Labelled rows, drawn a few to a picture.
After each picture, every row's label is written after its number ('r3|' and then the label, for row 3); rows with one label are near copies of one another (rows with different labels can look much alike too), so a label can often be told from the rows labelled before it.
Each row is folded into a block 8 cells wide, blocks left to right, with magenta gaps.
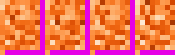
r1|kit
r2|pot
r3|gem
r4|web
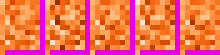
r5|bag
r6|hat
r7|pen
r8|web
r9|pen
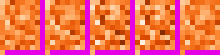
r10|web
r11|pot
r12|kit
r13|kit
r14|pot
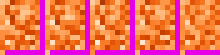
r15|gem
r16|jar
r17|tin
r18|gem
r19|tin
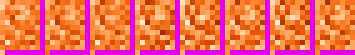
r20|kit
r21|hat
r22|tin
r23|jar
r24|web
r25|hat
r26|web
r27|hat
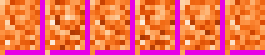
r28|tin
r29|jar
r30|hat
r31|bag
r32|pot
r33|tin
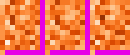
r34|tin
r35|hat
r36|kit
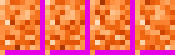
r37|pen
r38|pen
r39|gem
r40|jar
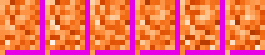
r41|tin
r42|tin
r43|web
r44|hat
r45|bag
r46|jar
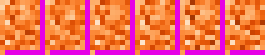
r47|kit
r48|pot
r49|gem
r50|tin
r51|gem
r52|pot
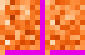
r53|kit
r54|pen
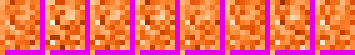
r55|hat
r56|pen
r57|pen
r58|hat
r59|pen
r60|web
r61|jar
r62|tin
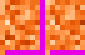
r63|bag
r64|pot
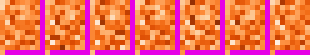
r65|kit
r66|pen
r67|jar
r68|kit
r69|hat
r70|pen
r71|tin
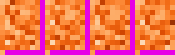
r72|gem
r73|pen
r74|gem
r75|pot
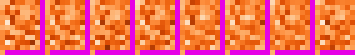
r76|gem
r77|bag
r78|pen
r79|pot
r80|jar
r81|web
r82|web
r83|pen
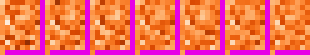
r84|bag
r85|hat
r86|hat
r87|pot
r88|jar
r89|pot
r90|tin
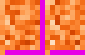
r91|bag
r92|tin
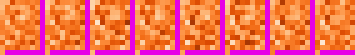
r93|kit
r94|kit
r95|pot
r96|jar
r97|pen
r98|bag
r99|hat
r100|tin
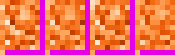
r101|jar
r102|pot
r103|pot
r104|gem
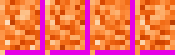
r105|jar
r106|web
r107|gem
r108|bag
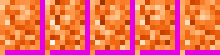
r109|kit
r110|tin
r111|hat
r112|kit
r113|jar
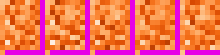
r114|tin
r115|gem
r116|pen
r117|gem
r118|jar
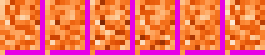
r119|web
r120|pen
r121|hat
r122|bag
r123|pen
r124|web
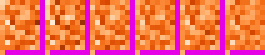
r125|pot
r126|web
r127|jar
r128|web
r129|jar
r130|tin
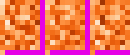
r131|web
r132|kit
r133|hat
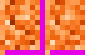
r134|hat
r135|jar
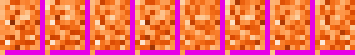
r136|pen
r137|kit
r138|tin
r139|pen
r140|web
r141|web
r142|pen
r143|tin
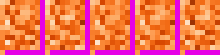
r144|gem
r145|web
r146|tin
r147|bag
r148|hat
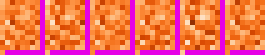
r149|hat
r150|web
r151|hat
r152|pen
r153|jar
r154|hat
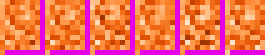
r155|hat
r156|pen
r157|kit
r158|bag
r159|bag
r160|jar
